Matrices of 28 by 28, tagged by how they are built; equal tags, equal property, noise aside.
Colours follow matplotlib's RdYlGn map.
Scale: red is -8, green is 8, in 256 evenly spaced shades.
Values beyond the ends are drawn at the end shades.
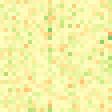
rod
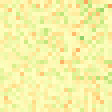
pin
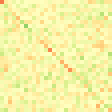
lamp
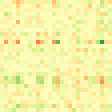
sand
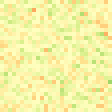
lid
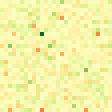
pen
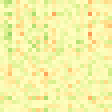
sand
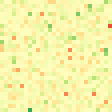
pen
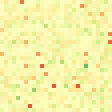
pen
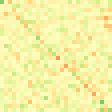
lamp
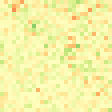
pin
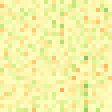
rod
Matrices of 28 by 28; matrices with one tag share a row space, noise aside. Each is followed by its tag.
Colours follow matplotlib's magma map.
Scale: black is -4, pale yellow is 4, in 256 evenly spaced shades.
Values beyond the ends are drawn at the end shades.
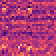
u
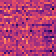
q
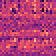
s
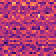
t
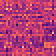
q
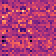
u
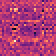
s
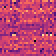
s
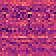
u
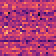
t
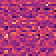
t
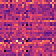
q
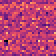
t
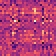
s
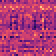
s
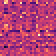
t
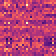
q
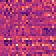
q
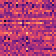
q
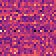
s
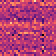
s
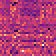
s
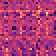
t
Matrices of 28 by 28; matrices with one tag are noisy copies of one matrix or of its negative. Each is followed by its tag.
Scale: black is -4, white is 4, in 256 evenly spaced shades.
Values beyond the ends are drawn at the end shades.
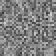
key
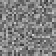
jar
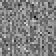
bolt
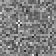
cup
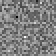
cup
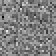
cup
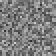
jar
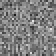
bolt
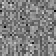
bolt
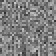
bolt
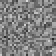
jar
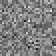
jar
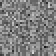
bolt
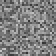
cup
